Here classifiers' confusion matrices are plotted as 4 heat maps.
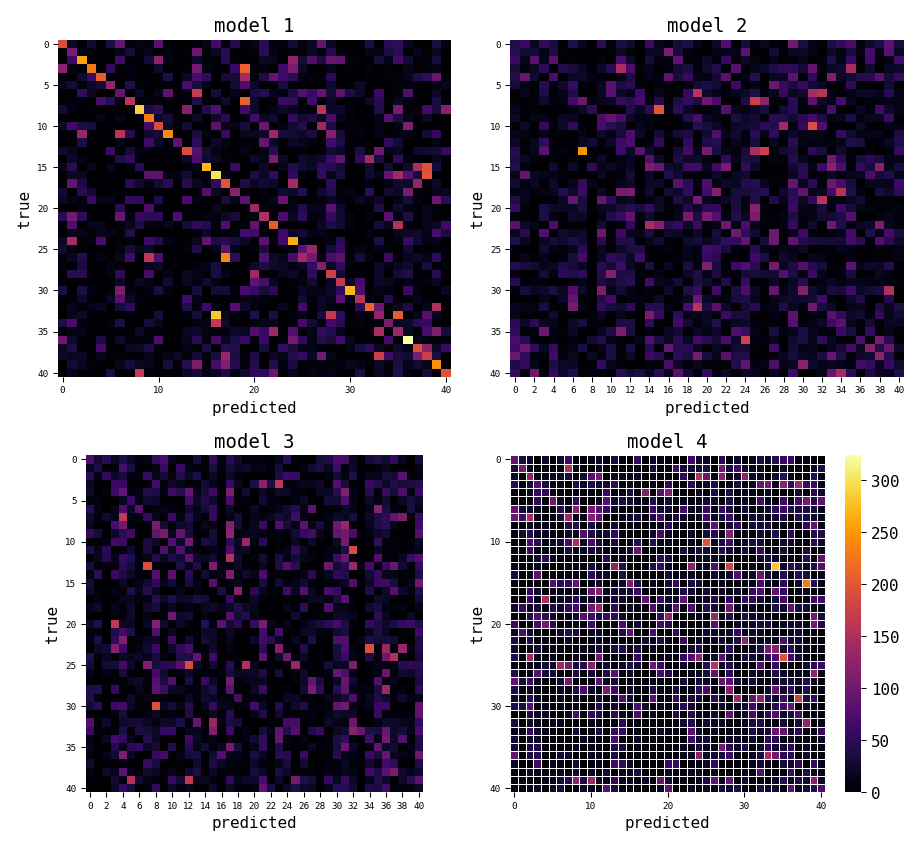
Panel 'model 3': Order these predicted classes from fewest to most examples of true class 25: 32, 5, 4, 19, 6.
6, 5, 4, 32, 19
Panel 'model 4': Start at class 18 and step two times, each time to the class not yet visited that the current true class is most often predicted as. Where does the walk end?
16
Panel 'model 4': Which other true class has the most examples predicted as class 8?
10
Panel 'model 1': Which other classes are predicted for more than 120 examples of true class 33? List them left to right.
16, 28, 35
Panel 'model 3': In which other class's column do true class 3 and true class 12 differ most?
23
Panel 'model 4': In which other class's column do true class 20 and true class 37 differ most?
4
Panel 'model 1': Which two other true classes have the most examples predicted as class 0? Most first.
3, 36
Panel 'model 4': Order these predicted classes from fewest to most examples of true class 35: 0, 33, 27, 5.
5, 0, 33, 27
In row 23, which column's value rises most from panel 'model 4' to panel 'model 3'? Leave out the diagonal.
38
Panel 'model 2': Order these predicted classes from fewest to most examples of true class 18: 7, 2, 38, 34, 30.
2, 38, 7, 30, 34
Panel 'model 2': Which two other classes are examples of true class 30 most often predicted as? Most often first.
39, 9
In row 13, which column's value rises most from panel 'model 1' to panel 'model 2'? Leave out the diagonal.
7
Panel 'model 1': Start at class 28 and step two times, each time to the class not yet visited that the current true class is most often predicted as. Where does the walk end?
9
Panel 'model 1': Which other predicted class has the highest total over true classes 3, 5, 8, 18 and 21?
19
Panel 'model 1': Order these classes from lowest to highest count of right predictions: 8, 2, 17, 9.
17, 9, 2, 8
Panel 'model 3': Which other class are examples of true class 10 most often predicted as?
19
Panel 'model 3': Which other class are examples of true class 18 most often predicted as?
29
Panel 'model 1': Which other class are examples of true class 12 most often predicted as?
21
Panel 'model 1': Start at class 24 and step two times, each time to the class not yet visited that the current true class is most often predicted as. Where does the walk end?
14
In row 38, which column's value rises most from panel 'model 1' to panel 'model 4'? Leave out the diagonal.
32
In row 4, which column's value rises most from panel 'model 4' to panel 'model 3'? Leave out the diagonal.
31
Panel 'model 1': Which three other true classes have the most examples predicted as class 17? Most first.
26, 38, 39
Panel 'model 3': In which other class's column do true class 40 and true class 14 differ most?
17
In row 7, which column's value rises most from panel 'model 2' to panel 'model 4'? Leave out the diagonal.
2
